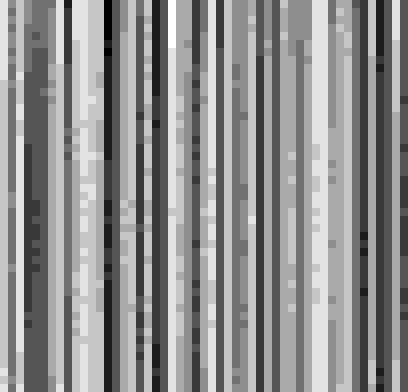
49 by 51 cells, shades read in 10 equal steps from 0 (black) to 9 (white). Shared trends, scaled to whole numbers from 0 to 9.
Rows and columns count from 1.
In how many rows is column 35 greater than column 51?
14
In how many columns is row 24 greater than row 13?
6
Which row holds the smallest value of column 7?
1
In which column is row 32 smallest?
46
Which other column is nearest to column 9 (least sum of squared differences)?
28
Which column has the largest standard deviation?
4
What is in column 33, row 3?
3
